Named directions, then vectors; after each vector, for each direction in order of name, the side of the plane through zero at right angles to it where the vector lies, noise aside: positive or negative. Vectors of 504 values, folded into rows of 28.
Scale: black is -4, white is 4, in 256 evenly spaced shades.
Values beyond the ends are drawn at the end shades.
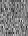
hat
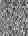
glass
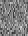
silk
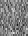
negative, negative, negative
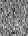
positive, positive, positive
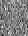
negative, negative, positive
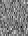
negative, positive, negative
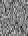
negative, positive, negative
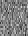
positive, positive, negative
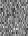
positive, positive, positive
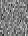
negative, negative, positive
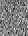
positive, positive, negative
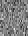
positive, positive, negative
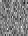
positive, negative, positive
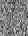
positive, positive, negative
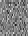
positive, negative, negative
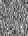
positive, negative, positive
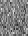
negative, negative, negative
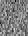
positive, positive, negative
